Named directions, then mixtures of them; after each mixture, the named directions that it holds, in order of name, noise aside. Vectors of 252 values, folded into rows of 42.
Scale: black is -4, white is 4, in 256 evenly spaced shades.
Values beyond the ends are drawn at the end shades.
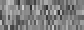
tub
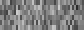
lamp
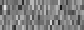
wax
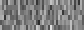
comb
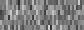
comb, lamp, tub.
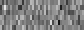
wax.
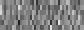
comb, wax.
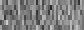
comb.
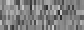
tub.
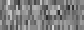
lamp, tub.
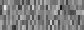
tub, wax.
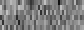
lamp, tub, wax.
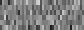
comb, lamp, tub.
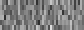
comb.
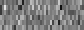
wax.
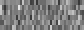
comb, wax.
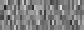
comb, lamp, wax.
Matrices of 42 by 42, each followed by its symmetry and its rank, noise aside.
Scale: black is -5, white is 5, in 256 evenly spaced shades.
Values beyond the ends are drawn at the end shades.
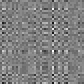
no symmetry, rank one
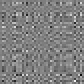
antisymmetric, rank two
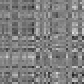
no symmetry, rank two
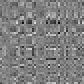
no symmetry, rank three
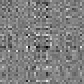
no symmetry, rank three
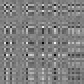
symmetric, rank one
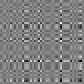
symmetric, rank one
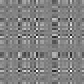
symmetric, rank one
